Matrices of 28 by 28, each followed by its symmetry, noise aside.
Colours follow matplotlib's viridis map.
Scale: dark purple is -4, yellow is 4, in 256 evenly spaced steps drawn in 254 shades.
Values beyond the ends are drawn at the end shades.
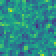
symmetric.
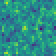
mirrored top to bottom.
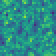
same after a half turn.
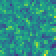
antisymmetric.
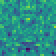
mirrored left to right.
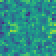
mirrored top to bottom.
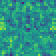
mirrored left to right.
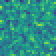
antisymmetric.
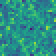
same after a half turn.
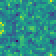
mirrored top to bottom.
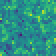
symmetric across the other diagonal.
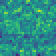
mirrored left to right.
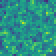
symmetric.
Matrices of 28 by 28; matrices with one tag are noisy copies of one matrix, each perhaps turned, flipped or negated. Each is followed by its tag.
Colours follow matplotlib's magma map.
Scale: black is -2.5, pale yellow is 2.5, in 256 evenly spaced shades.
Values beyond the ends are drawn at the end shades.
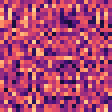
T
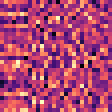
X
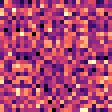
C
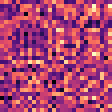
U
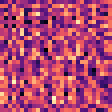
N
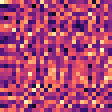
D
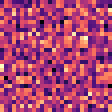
C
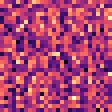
N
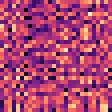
D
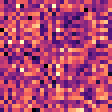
U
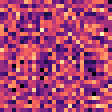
T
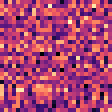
T
